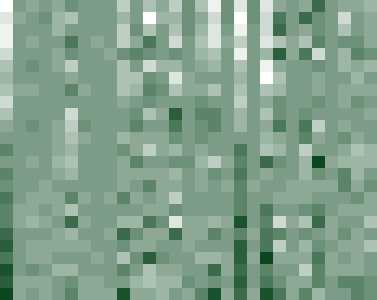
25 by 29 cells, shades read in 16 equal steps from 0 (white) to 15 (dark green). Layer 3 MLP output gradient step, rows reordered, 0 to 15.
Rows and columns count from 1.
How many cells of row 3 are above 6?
19
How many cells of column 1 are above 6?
15
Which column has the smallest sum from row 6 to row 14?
21
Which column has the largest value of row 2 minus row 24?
24
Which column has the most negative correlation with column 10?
9
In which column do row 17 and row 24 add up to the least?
14
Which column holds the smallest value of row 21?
22
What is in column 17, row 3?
2
